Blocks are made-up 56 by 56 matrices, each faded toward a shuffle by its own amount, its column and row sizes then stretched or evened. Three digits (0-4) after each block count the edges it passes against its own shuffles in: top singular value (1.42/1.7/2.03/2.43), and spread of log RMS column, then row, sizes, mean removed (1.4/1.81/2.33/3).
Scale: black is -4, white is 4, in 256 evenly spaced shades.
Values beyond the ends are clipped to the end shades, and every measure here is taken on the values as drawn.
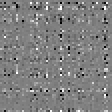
2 3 3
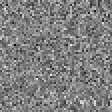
1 0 1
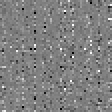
0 3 0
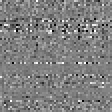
1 1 4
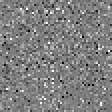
2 0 0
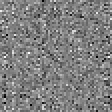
2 2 0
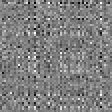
4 3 3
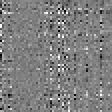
3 4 2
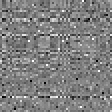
4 0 2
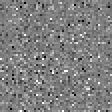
1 2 1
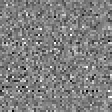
1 1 3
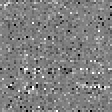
1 0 2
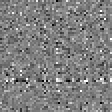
2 2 2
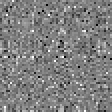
3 0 1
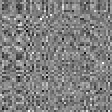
4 2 0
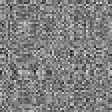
3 1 2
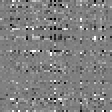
2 3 4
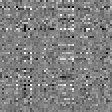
3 2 4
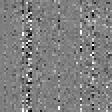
2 4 0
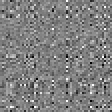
4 3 2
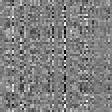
4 4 0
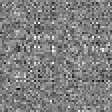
3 2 2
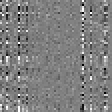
4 4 1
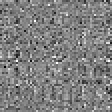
3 2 1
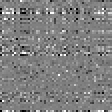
4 1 4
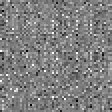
3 2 1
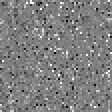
1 1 0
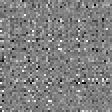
3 2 2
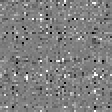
1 2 3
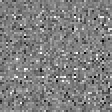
0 1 2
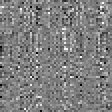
3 3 2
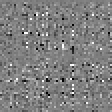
1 3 3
